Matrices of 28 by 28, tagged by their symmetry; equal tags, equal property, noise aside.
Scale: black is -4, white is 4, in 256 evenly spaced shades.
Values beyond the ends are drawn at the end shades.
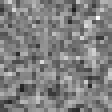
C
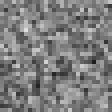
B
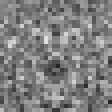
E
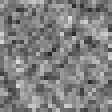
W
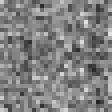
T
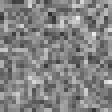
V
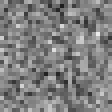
B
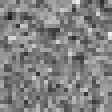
V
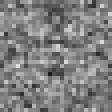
E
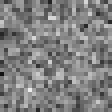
V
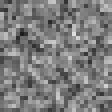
V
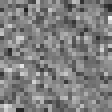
C
